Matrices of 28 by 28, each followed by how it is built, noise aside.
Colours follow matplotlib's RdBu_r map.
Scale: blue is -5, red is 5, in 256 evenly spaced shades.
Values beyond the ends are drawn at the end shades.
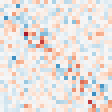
banded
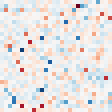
sparse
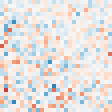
lower triangular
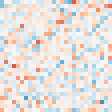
Hankel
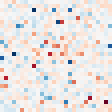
sparse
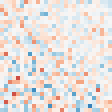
lower triangular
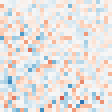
lower triangular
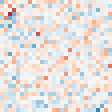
Hankel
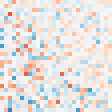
lower triangular
